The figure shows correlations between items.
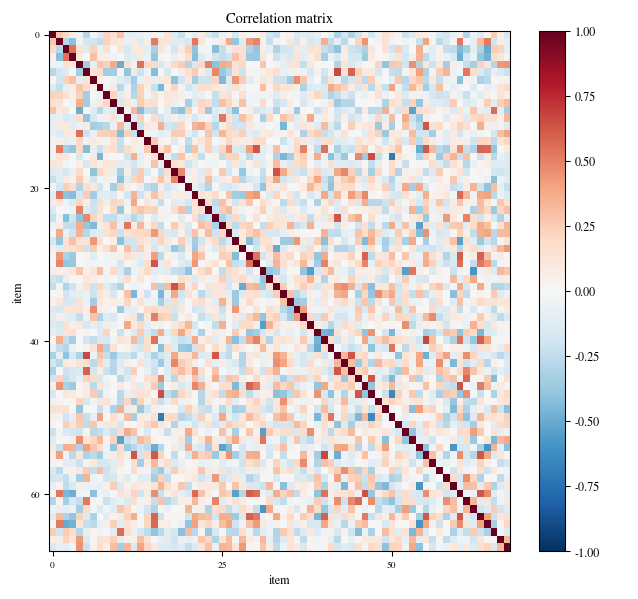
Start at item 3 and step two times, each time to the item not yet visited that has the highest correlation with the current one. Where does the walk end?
54
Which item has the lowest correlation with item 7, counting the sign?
16
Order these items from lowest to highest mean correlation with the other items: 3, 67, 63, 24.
3, 24, 67, 63
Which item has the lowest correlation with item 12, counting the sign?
34
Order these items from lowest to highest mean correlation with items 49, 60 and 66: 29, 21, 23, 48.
23, 48, 21, 29
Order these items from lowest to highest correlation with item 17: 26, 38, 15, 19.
26, 38, 19, 15
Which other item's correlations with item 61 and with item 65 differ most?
45
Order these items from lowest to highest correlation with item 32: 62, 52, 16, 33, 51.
51, 16, 33, 52, 62
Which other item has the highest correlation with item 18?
33
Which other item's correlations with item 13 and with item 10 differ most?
4
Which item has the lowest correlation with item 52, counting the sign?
31
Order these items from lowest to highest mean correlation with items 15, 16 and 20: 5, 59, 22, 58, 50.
50, 22, 5, 58, 59
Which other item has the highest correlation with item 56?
37
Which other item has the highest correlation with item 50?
41
